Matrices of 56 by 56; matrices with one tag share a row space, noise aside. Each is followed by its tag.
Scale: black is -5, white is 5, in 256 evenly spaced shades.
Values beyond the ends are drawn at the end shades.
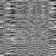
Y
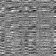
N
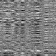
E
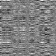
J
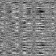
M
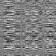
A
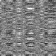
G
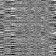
Y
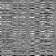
J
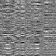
E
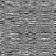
N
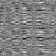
M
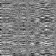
J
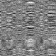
G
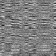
N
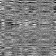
N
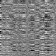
J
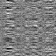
A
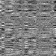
N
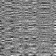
N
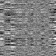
Y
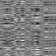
E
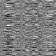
A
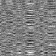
G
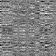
J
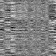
Y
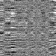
Y
